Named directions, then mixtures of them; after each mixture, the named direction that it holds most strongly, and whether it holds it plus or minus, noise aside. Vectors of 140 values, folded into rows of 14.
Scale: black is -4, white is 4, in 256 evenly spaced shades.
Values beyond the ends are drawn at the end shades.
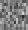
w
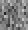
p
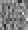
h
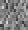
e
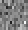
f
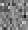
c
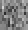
p, plus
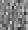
f, minus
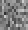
p, plus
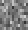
c, minus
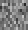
w, minus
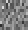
e, plus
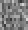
h, plus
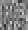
h, plus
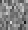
f, minus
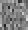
h, plus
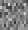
f, plus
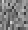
p, plus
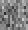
p, plus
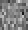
h, minus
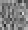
h, plus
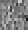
h, minus
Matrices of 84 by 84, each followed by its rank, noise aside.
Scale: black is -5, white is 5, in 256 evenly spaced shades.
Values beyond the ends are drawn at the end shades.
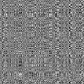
four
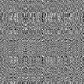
four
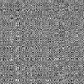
five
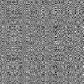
six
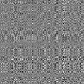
four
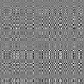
two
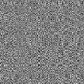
six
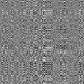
four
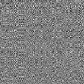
five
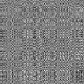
four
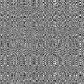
three
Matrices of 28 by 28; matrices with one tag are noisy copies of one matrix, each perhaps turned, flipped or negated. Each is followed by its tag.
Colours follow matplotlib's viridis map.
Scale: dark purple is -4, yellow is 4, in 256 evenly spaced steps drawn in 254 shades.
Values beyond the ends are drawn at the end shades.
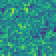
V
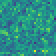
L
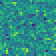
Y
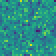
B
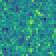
Y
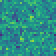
B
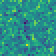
Y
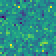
V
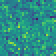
V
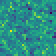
L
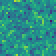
L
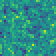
L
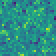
L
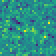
Y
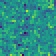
Y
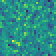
Y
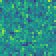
B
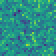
Y
